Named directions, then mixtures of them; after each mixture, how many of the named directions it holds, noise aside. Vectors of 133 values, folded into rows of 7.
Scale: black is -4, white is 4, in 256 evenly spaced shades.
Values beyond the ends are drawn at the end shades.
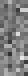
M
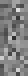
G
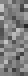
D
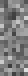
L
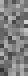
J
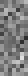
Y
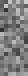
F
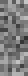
two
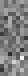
three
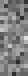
two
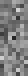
one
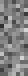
two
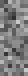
two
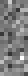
three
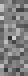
two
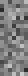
three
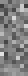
two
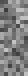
two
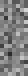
two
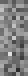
four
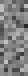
one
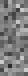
four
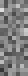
two
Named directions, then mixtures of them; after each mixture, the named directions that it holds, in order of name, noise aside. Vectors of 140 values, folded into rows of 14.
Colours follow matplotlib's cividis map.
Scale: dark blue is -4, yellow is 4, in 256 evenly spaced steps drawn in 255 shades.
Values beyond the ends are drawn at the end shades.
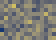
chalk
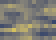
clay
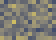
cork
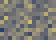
chalk, cork.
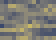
clay, cork.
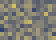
chalk.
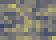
chalk, clay.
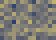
cork.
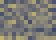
cork.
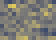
chalk, clay, cork.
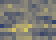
clay.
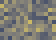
chalk, clay, cork.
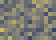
chalk, cork.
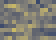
clay, cork.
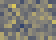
chalk, clay, cork.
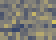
chalk, clay, cork.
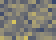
cork.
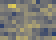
chalk, clay, cork.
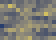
chalk, clay.
